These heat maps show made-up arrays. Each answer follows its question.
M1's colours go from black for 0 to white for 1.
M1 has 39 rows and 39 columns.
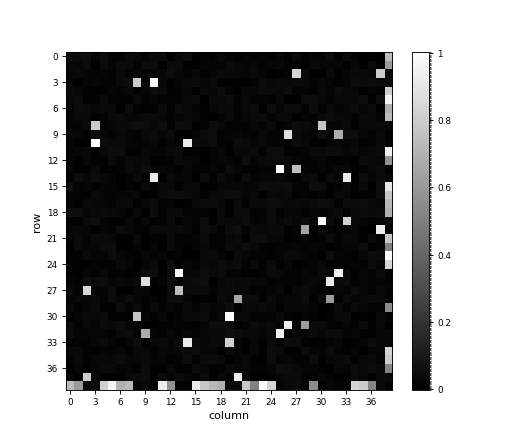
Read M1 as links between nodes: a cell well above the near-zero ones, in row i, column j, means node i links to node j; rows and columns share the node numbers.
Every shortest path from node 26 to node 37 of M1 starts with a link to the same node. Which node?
node 31
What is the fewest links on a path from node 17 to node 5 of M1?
2
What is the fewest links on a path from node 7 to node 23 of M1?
2
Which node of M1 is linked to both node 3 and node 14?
node 10
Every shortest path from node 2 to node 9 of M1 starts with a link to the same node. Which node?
node 27
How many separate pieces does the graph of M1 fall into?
3
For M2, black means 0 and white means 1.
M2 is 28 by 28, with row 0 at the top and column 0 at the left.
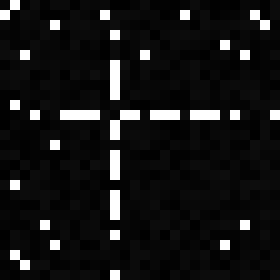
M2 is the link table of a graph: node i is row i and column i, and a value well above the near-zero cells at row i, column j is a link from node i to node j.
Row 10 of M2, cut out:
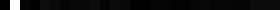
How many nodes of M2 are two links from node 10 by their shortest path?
3
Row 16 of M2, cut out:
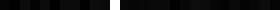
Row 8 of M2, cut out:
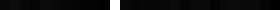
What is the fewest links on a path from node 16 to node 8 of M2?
2
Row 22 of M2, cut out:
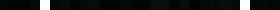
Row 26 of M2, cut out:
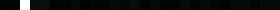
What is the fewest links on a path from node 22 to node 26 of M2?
4
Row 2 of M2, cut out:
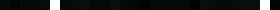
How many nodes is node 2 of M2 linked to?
2
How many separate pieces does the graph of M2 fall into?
3
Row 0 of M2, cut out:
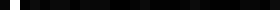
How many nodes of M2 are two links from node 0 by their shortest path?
3
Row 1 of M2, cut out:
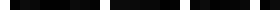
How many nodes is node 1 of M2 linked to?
4
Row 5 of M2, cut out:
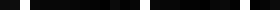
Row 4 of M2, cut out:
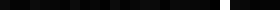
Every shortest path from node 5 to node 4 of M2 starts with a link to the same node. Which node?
node 24
